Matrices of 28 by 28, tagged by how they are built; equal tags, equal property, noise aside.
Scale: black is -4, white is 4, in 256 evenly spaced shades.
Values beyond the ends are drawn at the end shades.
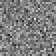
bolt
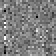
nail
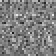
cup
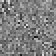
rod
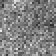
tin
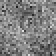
tin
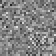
rod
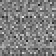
cup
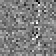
nail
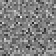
cup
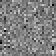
nail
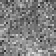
tin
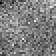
tin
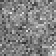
tin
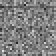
cup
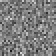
cup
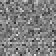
cup
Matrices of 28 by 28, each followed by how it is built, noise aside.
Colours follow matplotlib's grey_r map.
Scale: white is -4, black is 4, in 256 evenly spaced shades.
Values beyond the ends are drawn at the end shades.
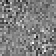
block diagonal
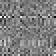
low rank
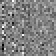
uneven columns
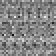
repeating columns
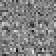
low rank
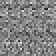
repeating columns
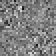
block diagonal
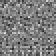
repeating columns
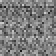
repeating columns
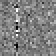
uneven columns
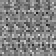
repeating columns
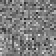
low rank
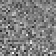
lower triangular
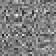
low rank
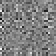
low rank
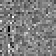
uneven columns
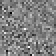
lower triangular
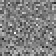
repeating columns
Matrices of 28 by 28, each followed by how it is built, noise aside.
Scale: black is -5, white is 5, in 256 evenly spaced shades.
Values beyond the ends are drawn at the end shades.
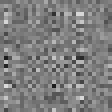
low rank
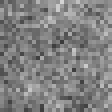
smooth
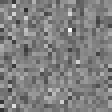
uneven columns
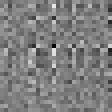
low rank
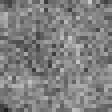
smooth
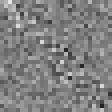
banded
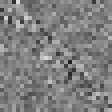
banded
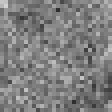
smooth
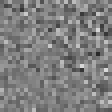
upper triangular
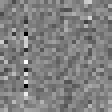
uneven columns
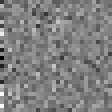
uneven columns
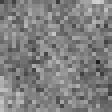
smooth
